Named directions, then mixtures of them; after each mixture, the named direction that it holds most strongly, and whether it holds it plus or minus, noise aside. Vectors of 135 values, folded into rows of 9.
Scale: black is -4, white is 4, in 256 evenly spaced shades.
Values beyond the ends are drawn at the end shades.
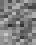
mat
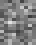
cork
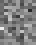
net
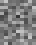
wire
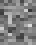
net, plus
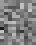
net, minus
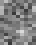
wire, plus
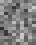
net, minus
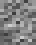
mat, minus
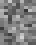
net, minus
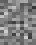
wire, minus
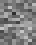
mat, minus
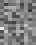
net, plus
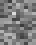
mat, plus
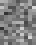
wire, plus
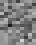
mat, plus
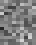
wire, plus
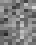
mat, minus
